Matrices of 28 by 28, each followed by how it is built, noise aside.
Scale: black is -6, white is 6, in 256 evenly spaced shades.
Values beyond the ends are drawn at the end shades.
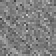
Toeplitz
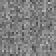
blocks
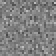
repeating columns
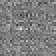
low rank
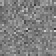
low rank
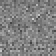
repeating columns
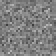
repeating columns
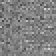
low rank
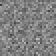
repeating columns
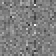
uneven columns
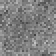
smooth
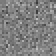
uneven columns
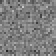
repeating columns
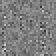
uneven columns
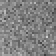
smooth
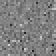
sparse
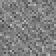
Toeplitz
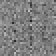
uneven columns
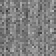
blocks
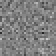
low rank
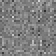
low rank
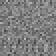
repeating columns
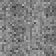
blocks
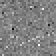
sparse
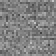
blocks
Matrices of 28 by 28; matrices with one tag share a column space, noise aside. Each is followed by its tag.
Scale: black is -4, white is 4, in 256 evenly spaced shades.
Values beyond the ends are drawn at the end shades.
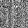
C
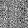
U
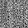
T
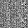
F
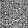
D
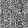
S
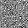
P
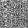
C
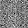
P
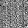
P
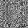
P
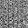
D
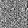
U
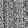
U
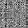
F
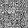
S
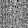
C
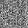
S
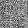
P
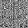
T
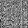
D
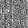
S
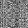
F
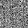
C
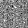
C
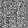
P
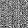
P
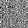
C
